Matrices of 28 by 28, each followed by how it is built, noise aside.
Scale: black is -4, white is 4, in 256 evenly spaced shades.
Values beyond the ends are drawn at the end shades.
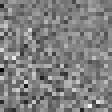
lower triangular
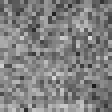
smooth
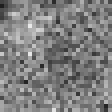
smooth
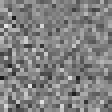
lower triangular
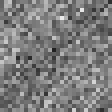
Hankel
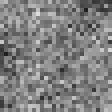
smooth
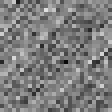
Hankel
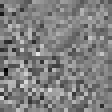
lower triangular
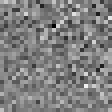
upper triangular
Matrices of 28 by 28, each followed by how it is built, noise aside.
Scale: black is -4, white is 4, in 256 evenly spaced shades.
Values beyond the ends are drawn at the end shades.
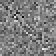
banded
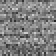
blocks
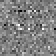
uneven rows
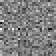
low rank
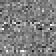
uneven rows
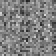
blocks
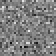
uneven rows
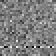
uneven rows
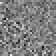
lower triangular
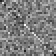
diagonal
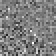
lower triangular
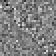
banded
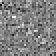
banded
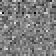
uneven rows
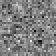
low rank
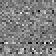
uneven rows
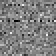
uneven rows
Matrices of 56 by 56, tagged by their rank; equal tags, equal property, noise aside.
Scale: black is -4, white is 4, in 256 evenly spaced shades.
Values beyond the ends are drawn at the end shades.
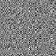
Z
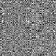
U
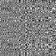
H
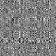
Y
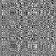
Z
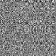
U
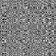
Y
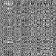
Y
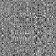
H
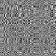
Z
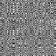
Z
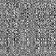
H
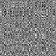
Y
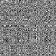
H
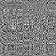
Y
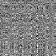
Y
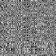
H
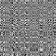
Z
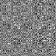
U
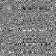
Z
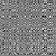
Z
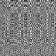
Z
